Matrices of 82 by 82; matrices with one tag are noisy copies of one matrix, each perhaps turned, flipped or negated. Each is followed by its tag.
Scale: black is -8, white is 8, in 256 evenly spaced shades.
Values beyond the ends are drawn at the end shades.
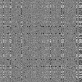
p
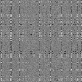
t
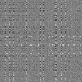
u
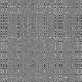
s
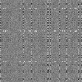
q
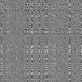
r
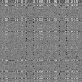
p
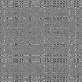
s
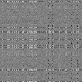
r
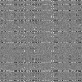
t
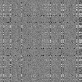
p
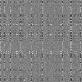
t
